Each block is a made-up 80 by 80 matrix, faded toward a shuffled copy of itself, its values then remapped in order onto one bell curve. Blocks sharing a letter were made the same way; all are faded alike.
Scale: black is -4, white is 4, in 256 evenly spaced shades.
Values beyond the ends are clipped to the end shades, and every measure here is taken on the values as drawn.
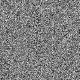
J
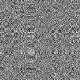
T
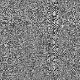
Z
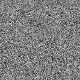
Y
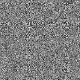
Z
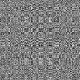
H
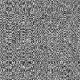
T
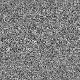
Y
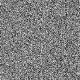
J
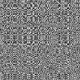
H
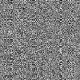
T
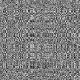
H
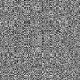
T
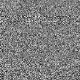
Z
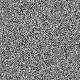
J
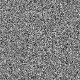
J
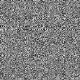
Z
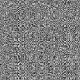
T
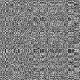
H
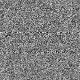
Y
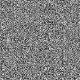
Z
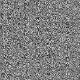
Z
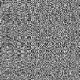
T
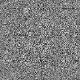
Z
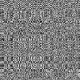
H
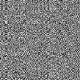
T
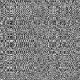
H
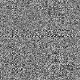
Z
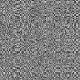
H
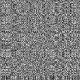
T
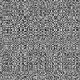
H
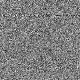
Y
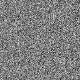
J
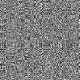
T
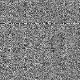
Z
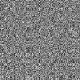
T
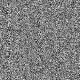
J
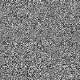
Z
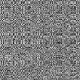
H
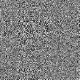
Z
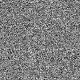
Y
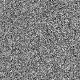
J
